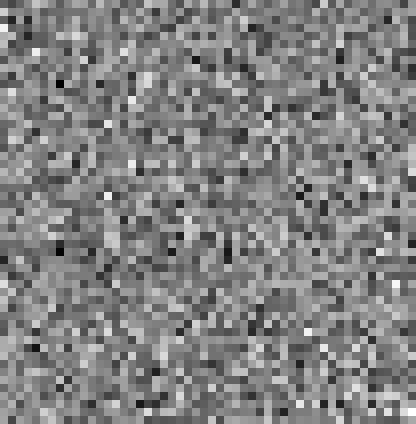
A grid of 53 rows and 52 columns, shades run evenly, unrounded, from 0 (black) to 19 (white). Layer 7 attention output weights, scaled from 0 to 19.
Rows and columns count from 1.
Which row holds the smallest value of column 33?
39
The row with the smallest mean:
26
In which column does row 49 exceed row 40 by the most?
45
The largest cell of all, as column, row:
52, 52
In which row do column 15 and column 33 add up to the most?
30
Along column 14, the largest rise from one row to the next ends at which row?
25
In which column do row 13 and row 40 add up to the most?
17
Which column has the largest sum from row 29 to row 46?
36
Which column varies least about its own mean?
37
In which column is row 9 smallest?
31
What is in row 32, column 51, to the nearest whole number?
14
